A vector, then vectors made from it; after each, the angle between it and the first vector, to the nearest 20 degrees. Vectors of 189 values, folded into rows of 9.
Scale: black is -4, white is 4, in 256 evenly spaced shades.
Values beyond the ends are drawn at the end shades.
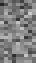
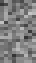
20 degrees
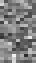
140 degrees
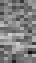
40 degrees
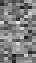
20 degrees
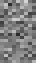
120 degrees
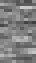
120 degrees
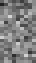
20 degrees
